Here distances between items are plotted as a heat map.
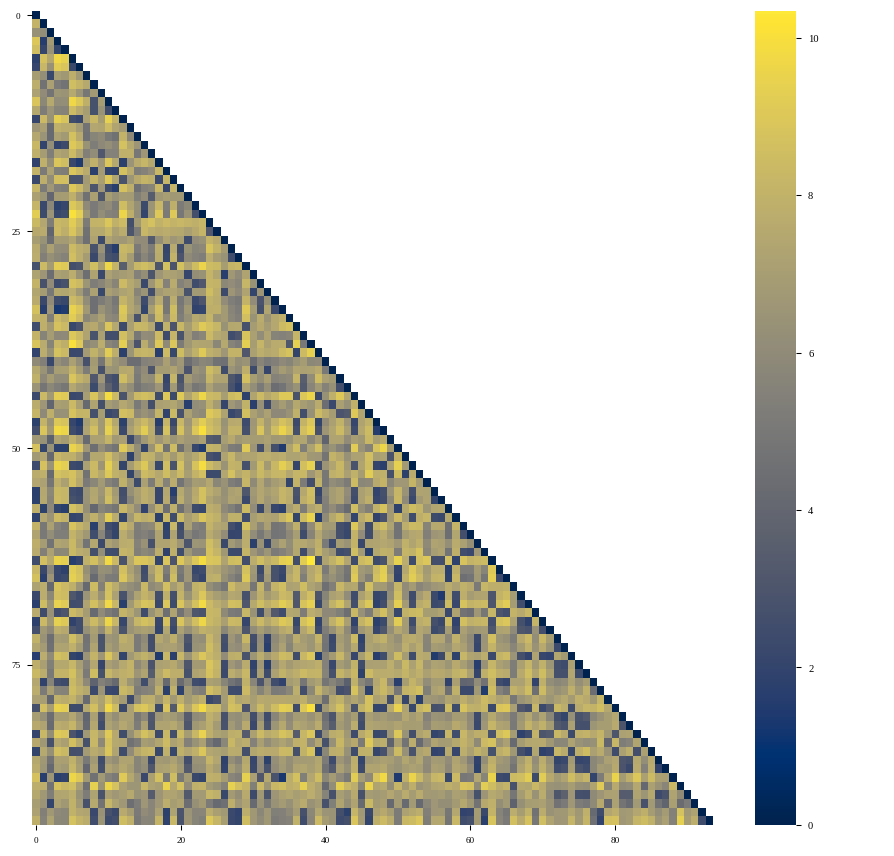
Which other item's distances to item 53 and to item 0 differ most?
5
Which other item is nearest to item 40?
2
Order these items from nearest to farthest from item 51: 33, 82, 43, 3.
43, 82, 33, 3
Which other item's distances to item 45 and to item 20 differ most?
76
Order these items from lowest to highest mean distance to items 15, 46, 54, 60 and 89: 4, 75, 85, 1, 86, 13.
1, 4, 86, 75, 13, 85
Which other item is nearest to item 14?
54
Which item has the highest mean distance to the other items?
24
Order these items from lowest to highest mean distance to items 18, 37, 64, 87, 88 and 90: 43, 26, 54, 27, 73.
43, 27, 26, 73, 54
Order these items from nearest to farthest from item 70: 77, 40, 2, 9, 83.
83, 40, 2, 9, 77
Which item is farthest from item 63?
38
